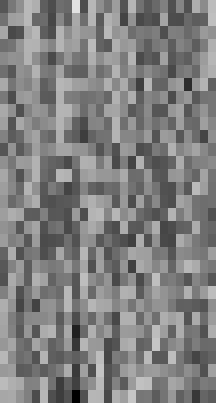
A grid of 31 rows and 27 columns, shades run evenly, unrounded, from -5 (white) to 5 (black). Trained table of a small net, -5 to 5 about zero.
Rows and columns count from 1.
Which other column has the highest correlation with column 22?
6
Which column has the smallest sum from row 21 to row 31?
13
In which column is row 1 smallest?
10
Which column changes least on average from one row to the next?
4
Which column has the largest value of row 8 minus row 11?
22
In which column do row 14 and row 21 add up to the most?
17
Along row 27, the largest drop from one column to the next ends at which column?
11
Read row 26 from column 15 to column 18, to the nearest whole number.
1 -1 -1 -1
